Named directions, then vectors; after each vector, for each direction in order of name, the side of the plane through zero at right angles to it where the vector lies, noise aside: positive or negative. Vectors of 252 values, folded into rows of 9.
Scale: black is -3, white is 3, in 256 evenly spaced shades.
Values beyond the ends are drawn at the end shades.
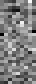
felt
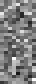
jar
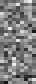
positive, positive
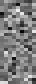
negative, negative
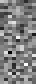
negative, negative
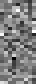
negative, negative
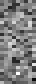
positive, negative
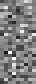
positive, positive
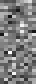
positive, positive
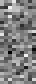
negative, positive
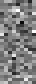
negative, negative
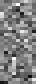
positive, positive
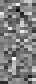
positive, positive
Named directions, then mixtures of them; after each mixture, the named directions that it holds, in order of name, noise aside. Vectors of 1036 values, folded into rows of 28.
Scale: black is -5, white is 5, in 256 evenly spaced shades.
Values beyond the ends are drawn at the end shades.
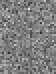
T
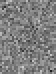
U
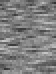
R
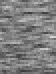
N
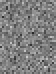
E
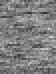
E, N, R.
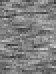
N, R.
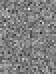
T.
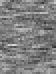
N, R.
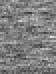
E, N.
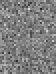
T.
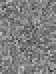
U.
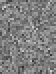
U.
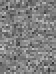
E, R.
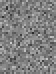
E.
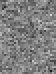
R, T, U.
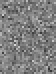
E, T, U.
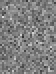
E, U.
